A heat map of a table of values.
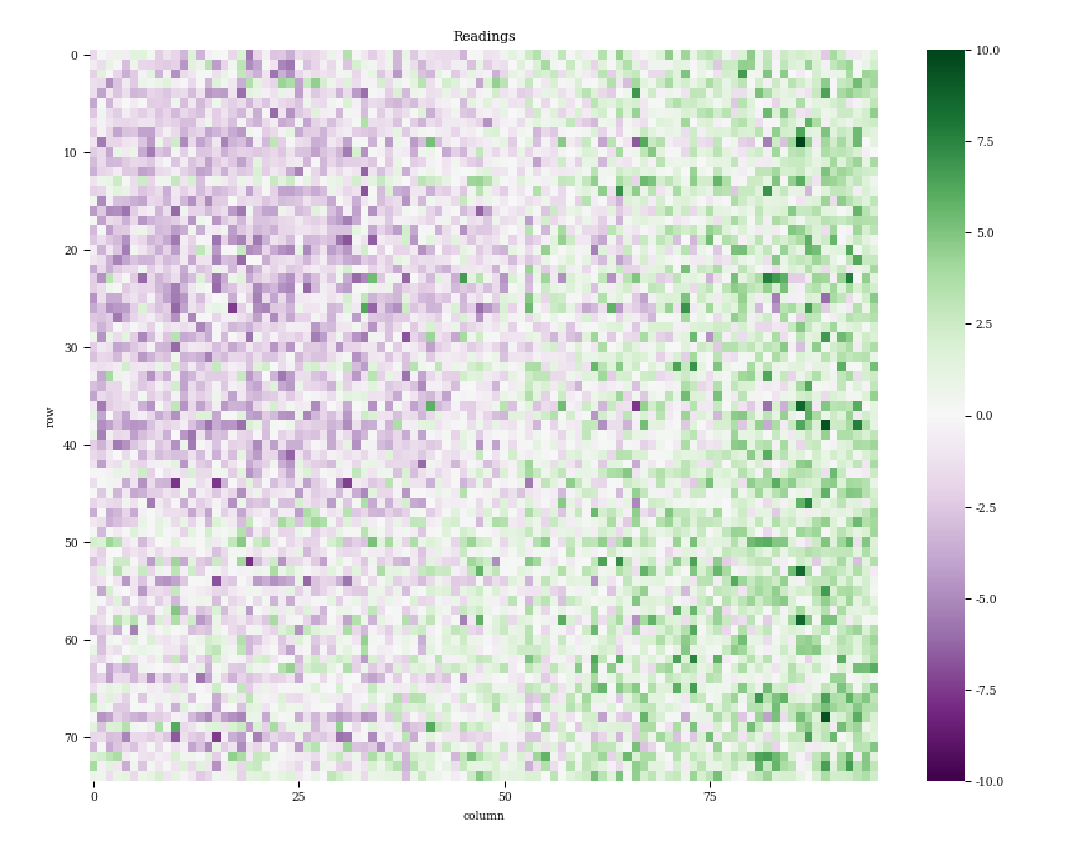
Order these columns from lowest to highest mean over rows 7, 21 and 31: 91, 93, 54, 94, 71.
54, 71, 91, 94, 93
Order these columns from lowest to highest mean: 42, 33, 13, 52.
13, 33, 42, 52
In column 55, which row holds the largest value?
72
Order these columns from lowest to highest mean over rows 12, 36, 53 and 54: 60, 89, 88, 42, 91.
42, 88, 60, 91, 89
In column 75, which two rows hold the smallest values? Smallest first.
29, 23
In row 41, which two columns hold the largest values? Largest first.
82, 80
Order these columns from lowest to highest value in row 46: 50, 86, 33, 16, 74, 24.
24, 16, 74, 50, 33, 86
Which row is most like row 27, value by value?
40
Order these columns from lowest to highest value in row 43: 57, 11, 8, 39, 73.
39, 11, 8, 73, 57
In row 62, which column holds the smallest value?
33
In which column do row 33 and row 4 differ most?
18
